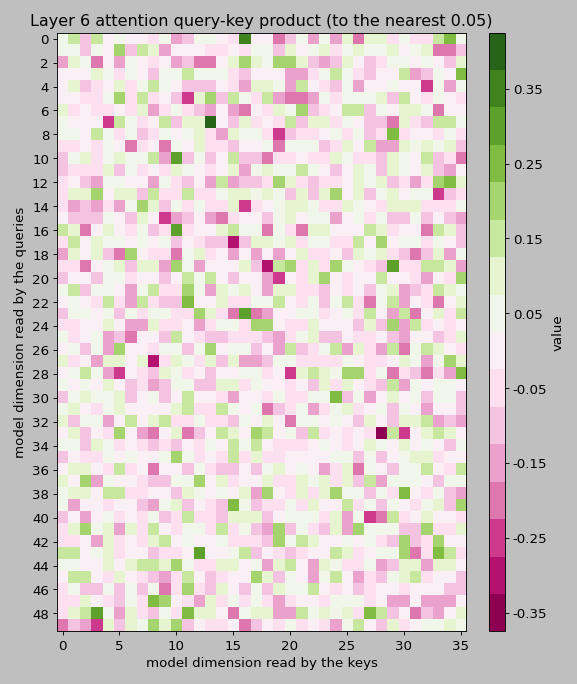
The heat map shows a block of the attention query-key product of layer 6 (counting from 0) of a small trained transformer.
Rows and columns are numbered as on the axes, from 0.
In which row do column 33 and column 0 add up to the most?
43
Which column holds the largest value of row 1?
5
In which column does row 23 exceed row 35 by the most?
16
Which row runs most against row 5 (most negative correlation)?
46
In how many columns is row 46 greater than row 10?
13
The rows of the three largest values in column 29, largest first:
19, 8, 24
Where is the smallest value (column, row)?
28, 33
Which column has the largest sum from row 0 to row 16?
25
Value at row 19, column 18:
-0.3
